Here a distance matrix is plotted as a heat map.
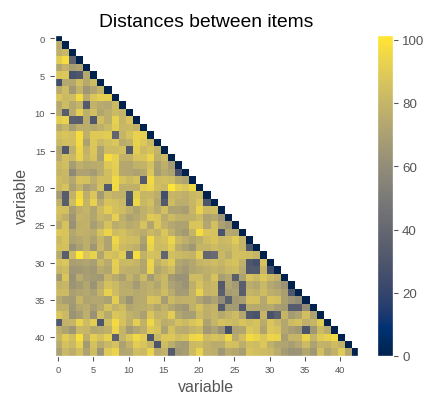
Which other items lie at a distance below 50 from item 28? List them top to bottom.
27, 30, 31, 37
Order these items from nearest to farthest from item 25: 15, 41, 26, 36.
36, 26, 15, 41
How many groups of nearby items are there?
14
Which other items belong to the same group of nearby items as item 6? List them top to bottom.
0, 38
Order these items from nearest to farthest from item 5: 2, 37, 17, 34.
2, 37, 34, 17
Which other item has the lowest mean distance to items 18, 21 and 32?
17
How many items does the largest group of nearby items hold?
6
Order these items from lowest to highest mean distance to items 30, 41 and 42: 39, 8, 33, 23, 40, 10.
33, 23, 10, 39, 40, 8
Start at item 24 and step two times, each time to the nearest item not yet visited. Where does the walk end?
35
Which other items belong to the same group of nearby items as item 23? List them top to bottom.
26, 33, 34, 36
